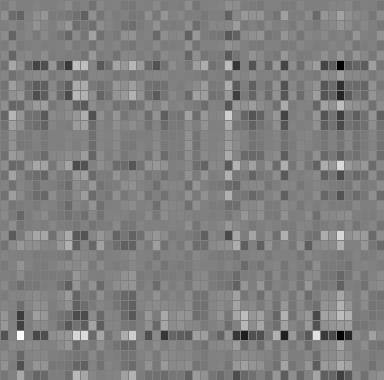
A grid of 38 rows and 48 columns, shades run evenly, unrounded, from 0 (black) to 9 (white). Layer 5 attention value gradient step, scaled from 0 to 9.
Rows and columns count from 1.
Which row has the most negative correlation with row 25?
29
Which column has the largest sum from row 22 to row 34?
43
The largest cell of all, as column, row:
3, 34
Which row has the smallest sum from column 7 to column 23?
32
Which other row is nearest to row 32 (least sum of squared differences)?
37
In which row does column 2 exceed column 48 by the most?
12
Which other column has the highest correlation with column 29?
2
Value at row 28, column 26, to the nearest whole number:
5
